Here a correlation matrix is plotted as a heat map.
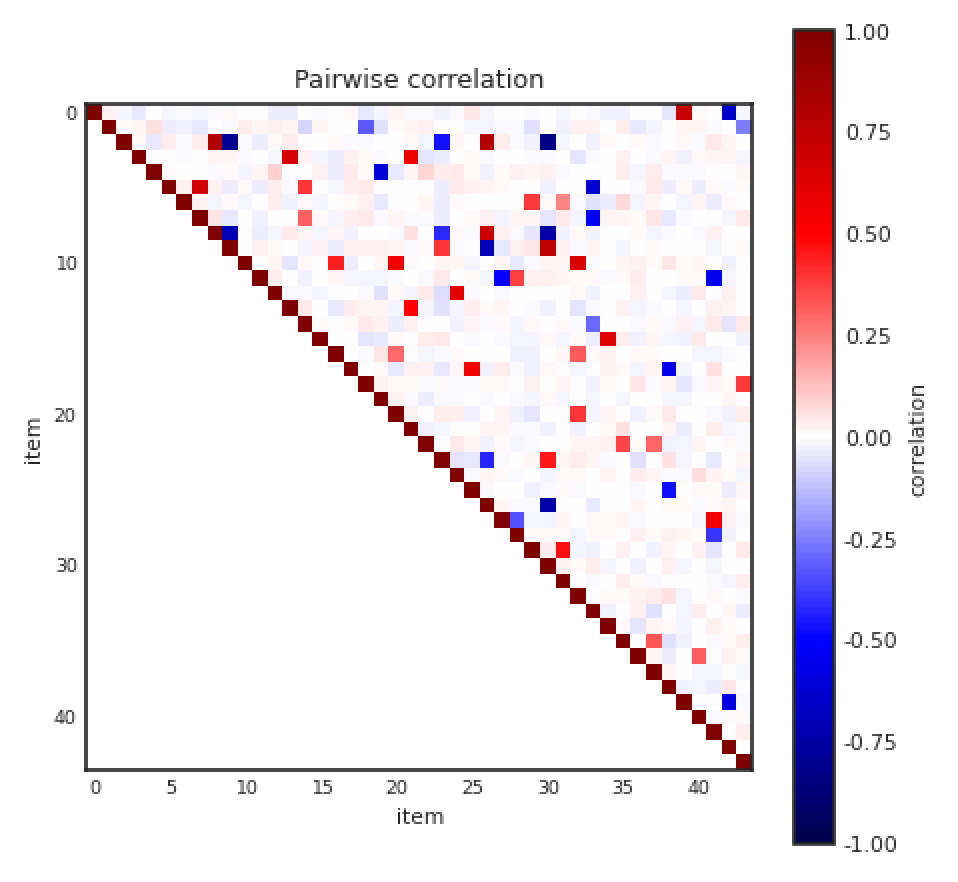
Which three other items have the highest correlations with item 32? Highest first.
10, 20, 16
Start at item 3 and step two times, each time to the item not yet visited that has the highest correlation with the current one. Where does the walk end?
21
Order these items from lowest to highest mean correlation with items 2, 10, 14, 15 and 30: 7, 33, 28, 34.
33, 28, 7, 34
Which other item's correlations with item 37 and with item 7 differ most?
5
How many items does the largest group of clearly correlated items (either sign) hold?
6
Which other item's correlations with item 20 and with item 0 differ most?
39
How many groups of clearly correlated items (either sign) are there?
14
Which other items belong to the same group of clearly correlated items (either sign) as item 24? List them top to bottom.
12
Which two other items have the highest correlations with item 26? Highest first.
2, 8
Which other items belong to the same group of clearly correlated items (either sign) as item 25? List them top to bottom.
17, 38
